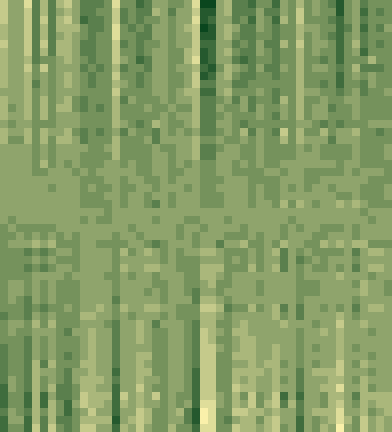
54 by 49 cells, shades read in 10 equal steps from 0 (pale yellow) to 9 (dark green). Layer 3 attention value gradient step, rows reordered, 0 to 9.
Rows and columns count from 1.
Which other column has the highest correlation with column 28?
20
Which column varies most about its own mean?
26
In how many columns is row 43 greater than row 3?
16
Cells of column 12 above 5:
10
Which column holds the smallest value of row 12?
15
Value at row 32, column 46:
4
